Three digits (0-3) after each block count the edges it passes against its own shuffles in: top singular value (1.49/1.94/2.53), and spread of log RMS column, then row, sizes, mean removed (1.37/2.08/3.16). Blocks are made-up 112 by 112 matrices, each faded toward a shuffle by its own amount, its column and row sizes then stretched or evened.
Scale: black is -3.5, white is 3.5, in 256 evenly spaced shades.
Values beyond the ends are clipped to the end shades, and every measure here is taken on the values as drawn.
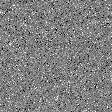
0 0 0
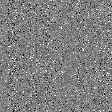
0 2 0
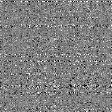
1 2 3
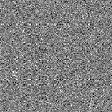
3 1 1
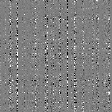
2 3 2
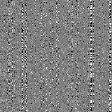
3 3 0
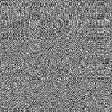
3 0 1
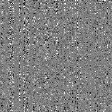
1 3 2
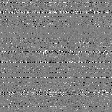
3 0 3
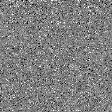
0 1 2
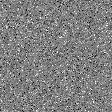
0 0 0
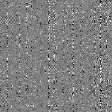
1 3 1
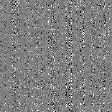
0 3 1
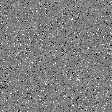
0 1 0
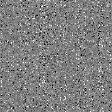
0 2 1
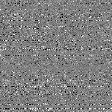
2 1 3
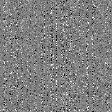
0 3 0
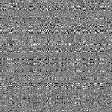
3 1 3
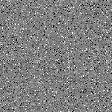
2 1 1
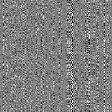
3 3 0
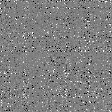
0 2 2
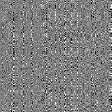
3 3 0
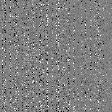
1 3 1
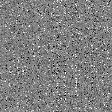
0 2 0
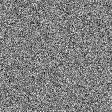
0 0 0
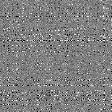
2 2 3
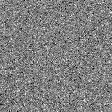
1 0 0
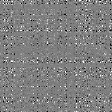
0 3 3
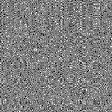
3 1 0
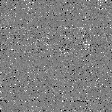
0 1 2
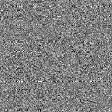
2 1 2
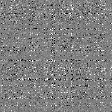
0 2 3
